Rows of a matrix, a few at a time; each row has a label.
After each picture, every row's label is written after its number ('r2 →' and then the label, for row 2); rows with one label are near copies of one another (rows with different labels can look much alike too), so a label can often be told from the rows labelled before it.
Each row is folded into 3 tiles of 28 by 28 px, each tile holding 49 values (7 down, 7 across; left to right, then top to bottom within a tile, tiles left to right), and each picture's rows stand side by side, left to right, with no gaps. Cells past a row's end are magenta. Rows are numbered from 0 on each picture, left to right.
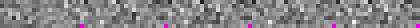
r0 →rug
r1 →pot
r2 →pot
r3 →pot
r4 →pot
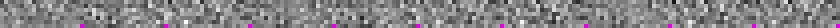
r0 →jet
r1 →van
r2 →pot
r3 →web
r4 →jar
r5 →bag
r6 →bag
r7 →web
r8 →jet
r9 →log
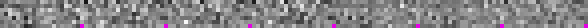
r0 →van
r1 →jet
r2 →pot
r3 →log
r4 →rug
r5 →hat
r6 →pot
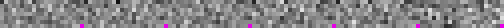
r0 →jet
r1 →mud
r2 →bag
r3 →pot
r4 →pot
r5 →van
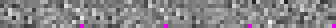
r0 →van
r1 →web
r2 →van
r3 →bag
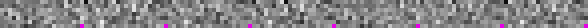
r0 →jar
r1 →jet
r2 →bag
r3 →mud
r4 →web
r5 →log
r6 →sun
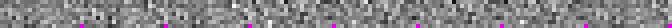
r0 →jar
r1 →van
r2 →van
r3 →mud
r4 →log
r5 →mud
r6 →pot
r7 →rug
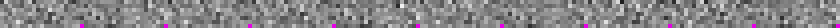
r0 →bag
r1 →van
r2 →pot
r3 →jet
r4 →web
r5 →log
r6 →rug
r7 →log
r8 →mud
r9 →jar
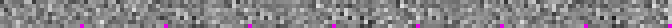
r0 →mud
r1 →pot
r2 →jar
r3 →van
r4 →web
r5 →web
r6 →jet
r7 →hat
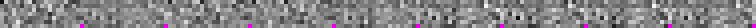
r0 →jet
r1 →web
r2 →pot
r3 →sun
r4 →hat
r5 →rug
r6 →rug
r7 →rug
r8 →rug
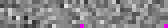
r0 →web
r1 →log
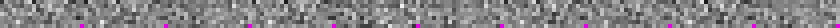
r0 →pot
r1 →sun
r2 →van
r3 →sun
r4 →jar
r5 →hat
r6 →log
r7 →mud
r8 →log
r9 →jar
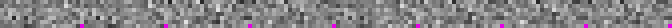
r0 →rug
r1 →rug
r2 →sun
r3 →pot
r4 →van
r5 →bag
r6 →bag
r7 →sun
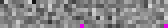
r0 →mud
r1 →web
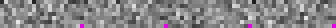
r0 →sun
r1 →log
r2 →van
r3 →jet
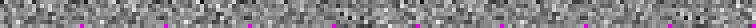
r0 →jet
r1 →pot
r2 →log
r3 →pot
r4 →jar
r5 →pot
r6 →bag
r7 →bag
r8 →rug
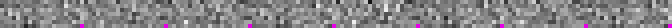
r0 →hat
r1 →mud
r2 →sun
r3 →web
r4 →sun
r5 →jar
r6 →pot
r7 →hat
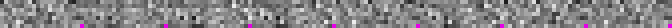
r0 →bag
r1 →rug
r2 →rug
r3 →van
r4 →sun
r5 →van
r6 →log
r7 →sun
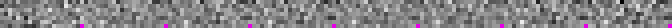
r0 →jar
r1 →bag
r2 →mud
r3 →bag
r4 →pot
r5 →jet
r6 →bag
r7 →log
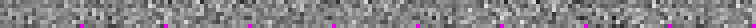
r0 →hat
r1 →rug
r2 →log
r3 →pot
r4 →log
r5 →rug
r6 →pot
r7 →jar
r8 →rug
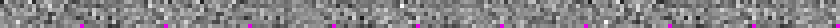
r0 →log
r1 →web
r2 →log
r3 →web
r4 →jar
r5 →jar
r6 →jet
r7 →sun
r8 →rug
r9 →rug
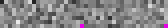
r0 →sun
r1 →rug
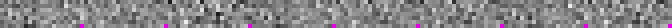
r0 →hat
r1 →jet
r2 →jet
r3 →rug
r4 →sun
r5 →sun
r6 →web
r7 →jet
